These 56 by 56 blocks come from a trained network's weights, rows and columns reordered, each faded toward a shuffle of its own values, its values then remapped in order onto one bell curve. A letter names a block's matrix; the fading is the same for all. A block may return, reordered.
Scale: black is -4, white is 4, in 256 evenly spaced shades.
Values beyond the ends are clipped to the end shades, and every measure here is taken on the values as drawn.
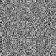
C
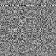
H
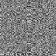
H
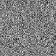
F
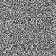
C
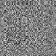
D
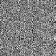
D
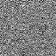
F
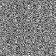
C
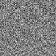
C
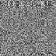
H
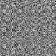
D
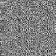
D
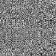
F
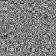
H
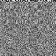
H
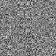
F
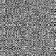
D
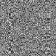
F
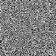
F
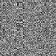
D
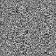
F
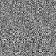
H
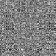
H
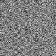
C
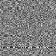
H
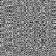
D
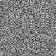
C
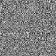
F
